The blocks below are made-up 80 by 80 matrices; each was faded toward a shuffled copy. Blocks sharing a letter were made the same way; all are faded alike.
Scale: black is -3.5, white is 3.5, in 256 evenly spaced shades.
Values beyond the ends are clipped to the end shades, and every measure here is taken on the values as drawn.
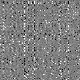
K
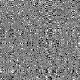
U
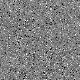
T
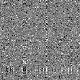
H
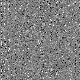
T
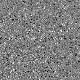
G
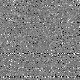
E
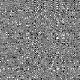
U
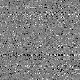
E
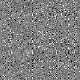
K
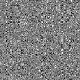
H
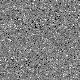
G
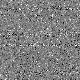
G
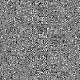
H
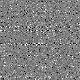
E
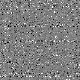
E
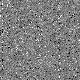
T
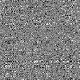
U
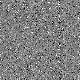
T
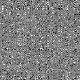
U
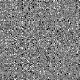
H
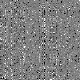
K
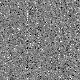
T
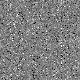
T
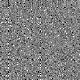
H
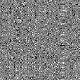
U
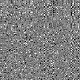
K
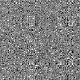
H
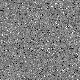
G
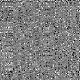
U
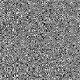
H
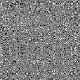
U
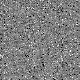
T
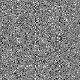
H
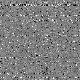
E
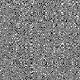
U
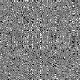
K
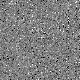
T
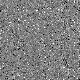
T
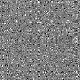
U
